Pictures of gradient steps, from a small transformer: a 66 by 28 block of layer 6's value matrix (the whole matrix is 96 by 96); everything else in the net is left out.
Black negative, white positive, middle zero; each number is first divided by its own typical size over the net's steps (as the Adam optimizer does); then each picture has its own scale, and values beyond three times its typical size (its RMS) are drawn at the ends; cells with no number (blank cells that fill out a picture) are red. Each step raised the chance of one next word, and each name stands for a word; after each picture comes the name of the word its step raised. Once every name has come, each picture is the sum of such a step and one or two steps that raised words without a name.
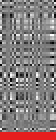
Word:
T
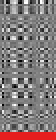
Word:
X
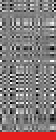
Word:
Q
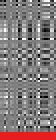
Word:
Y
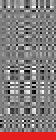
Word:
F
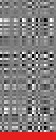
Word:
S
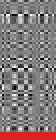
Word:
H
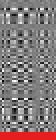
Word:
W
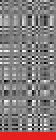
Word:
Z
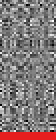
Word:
S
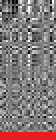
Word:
X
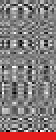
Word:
F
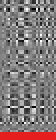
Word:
W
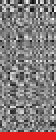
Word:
X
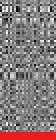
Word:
H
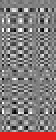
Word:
Y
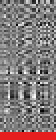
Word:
F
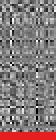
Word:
W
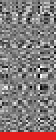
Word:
H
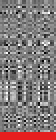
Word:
F
